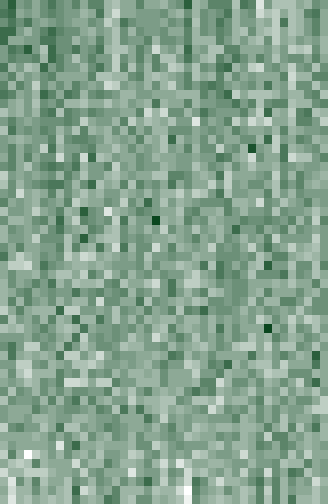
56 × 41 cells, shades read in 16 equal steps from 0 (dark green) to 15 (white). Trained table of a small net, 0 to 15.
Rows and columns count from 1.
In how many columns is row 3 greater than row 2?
13
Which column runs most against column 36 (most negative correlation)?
14
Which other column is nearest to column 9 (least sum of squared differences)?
38
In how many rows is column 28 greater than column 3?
16
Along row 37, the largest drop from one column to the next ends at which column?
34
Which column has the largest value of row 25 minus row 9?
40
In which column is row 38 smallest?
10
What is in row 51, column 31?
12
